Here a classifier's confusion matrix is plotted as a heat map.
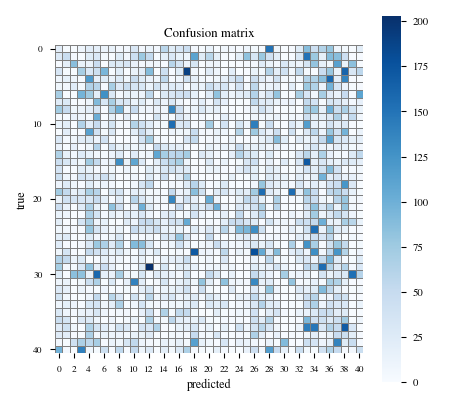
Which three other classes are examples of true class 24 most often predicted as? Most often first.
34, 26, 25
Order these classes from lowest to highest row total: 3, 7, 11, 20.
7, 11, 20, 3
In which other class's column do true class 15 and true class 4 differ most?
36
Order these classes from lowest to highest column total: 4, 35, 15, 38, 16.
16, 15, 35, 4, 38
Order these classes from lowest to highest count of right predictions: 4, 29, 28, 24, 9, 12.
9, 29, 28, 12, 24, 4
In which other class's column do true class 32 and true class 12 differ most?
29
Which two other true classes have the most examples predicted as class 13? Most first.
14, 37
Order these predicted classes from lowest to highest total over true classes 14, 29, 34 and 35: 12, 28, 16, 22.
22, 28, 16, 12
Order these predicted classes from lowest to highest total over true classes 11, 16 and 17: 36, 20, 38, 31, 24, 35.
20, 31, 24, 38, 35, 36
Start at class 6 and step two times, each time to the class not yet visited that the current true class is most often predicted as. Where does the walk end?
3
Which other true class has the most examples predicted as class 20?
10
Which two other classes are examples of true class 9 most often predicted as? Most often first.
5, 37
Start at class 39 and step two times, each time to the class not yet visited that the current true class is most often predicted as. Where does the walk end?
38
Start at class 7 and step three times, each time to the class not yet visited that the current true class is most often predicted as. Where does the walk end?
33
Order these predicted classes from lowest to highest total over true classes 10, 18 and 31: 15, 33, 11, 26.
11, 33, 15, 26
